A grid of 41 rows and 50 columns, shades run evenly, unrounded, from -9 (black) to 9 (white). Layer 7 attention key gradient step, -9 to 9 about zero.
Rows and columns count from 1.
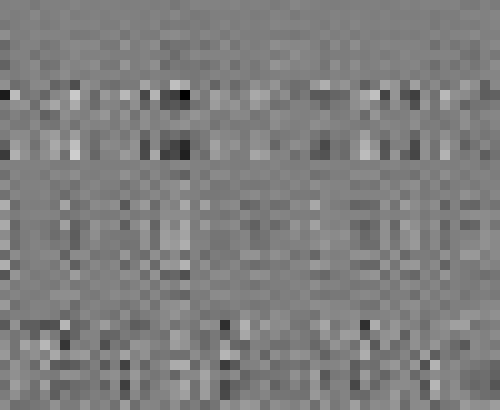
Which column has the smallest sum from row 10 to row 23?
19
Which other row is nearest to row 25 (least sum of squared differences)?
24
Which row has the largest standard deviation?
10
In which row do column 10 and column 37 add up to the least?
33
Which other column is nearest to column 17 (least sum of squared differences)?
42
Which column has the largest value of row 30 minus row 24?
8
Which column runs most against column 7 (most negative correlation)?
5
